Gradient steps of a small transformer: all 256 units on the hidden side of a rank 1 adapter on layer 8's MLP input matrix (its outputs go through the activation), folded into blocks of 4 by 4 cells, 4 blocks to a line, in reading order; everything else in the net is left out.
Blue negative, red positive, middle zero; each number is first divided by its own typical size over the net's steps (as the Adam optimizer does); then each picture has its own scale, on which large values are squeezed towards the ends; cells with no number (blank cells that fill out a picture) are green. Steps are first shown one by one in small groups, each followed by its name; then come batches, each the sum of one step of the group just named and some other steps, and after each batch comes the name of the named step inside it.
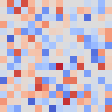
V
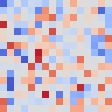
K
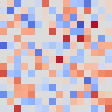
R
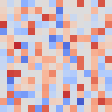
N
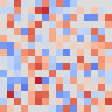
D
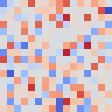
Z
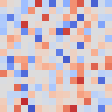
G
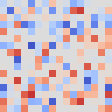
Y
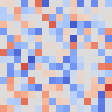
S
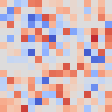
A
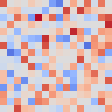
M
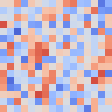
K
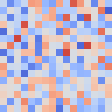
Z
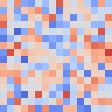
N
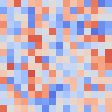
R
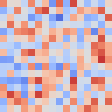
D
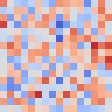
N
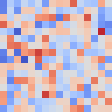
K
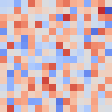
Z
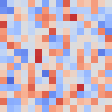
K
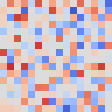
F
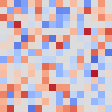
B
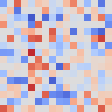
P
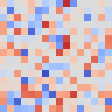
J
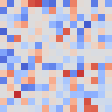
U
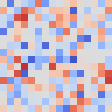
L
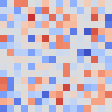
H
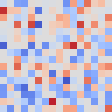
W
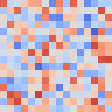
U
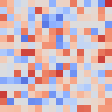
P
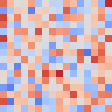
H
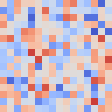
P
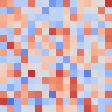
J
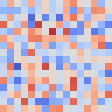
P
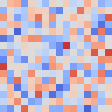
W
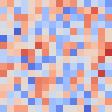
F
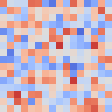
U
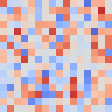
J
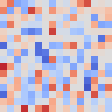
W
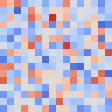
H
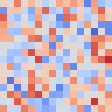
P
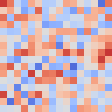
F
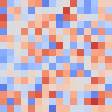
U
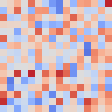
H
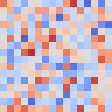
P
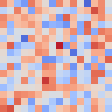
B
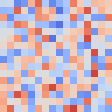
B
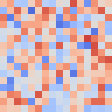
F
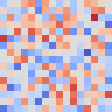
H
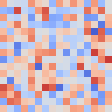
B
